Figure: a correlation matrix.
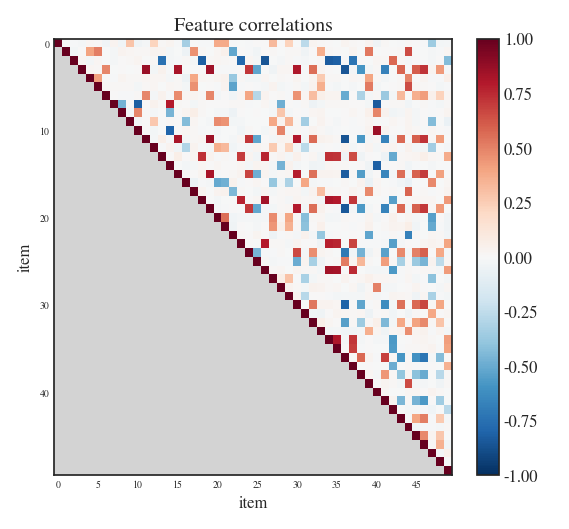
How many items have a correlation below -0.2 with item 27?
3
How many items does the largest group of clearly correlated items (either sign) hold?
16
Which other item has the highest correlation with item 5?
44
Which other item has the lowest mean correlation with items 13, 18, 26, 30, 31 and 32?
2
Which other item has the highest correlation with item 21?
20
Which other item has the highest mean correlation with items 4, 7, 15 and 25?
14
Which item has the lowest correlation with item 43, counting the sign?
36
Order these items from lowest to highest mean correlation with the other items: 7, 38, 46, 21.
38, 7, 21, 46
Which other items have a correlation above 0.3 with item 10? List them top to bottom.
8, 28, 40
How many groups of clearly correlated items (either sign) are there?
5
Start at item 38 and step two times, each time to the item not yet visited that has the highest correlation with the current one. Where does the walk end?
41
